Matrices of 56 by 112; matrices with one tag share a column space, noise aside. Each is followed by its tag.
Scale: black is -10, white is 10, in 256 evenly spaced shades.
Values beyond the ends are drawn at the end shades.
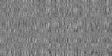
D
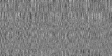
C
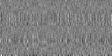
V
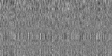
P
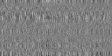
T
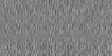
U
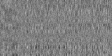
U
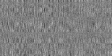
D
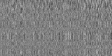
P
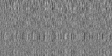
P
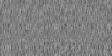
U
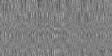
C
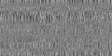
T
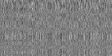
P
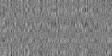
D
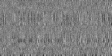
V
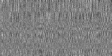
C
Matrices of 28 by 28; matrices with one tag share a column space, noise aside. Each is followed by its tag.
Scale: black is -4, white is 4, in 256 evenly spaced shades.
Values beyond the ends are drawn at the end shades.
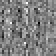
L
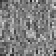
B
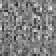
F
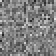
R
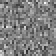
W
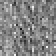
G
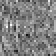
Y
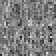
G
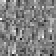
B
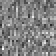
G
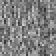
G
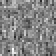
B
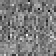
F
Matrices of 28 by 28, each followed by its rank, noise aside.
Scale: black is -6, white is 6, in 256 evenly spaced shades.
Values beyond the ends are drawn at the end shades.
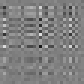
one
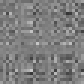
three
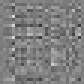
three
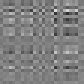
one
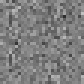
six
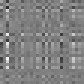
one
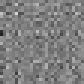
four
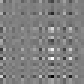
one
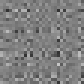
three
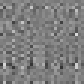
three
